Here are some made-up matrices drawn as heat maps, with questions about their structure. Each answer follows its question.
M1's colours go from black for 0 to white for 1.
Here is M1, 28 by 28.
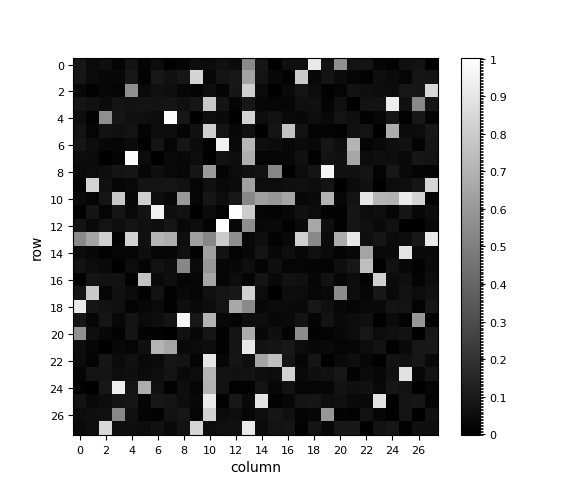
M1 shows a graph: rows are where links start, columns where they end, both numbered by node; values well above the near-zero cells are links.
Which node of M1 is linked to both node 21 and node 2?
node 13
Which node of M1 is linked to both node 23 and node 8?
node 10
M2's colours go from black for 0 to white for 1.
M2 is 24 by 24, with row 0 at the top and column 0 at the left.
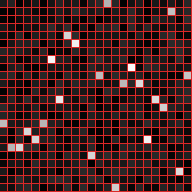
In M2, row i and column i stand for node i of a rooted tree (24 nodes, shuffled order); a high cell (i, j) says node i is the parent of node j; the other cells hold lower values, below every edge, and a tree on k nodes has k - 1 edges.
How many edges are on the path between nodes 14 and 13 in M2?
6
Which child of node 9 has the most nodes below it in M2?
12
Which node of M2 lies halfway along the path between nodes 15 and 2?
17
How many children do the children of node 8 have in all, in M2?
1
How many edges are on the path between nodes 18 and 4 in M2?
2
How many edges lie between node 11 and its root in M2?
6
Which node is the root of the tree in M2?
10
